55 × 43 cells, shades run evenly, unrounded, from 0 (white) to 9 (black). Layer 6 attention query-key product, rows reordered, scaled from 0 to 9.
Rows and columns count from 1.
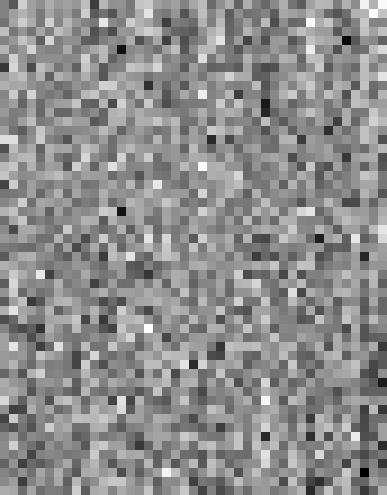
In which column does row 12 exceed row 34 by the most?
30
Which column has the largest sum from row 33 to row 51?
41
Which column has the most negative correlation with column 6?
33
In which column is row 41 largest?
22
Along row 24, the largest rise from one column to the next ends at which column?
14
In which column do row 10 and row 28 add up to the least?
13
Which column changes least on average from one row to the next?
20
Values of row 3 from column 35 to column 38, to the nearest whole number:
0 3 2 4
